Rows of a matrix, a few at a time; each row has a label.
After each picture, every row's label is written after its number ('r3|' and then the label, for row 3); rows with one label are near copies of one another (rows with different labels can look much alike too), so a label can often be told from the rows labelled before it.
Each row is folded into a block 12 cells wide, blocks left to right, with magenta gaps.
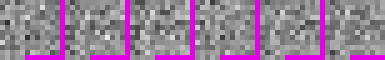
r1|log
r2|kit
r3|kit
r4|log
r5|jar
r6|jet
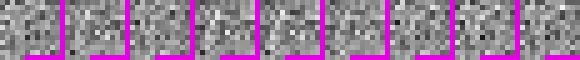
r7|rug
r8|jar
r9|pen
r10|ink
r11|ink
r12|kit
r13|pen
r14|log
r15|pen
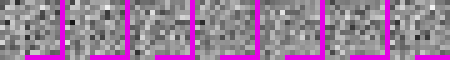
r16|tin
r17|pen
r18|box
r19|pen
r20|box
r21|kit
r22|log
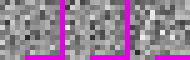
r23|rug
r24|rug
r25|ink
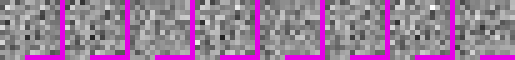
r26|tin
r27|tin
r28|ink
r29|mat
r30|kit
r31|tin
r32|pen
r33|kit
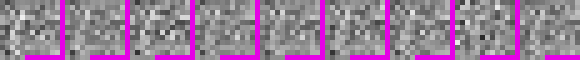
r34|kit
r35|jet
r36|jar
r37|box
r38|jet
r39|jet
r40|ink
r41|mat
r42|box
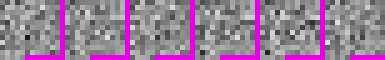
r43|log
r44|box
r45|rug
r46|box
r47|jar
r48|mat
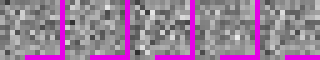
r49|jar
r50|pen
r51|jet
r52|box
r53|jet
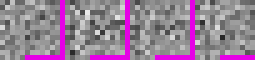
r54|rug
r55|jet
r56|kit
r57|log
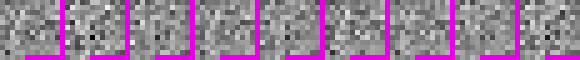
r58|jar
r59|tin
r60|mat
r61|box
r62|tin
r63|ink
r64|jar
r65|log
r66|tin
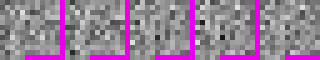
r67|box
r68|jet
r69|mat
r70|mat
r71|tin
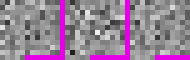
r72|rug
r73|jar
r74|log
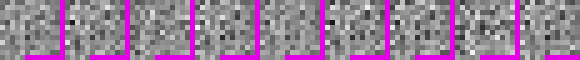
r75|tin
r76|pen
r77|ink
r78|rug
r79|mat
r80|pen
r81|rug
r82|kit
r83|rug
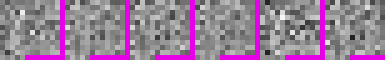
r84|ink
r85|rug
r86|rug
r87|rug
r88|jar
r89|mat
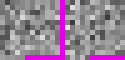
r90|kit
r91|rug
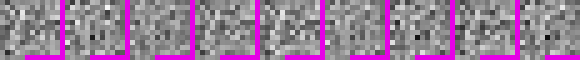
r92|jet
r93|mat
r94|pen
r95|kit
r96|jet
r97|mat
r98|log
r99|kit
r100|log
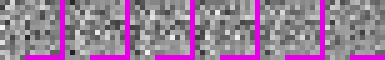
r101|rug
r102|jar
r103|kit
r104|box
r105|box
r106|rug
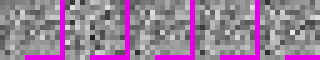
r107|ink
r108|tin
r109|ink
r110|jet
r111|jar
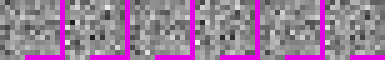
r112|kit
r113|pen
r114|kit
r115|mat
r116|jar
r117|rug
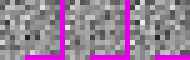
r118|log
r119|rug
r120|mat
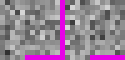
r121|jet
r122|rug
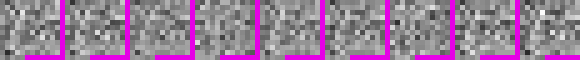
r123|jet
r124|jar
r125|jar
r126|mat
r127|jet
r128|kit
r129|pen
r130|kit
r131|ink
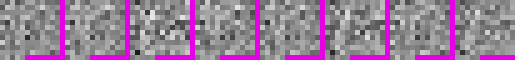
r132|log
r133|pen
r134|jar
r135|pen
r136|pen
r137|jet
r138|log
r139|ink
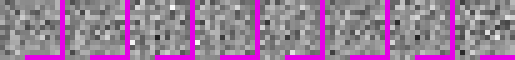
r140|kit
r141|jar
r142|mat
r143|mat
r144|log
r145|jar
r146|log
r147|jar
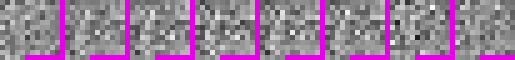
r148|rug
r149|ink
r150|box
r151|kit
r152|ink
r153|ink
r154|log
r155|mat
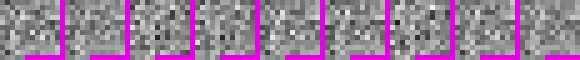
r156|jar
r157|kit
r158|tin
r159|mat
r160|ink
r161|box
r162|pen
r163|box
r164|jet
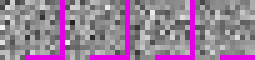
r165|rug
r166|log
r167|jet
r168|kit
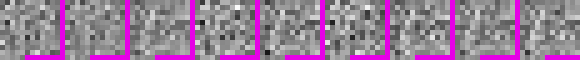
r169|mat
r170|log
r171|jet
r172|pen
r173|jet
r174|pen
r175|kit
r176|jet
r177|ink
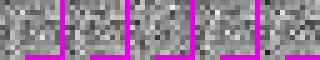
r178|box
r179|kit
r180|pen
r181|ink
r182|jar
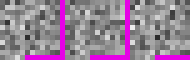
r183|tin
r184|box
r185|tin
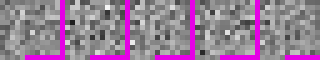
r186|ink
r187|pen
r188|mat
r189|jar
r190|mat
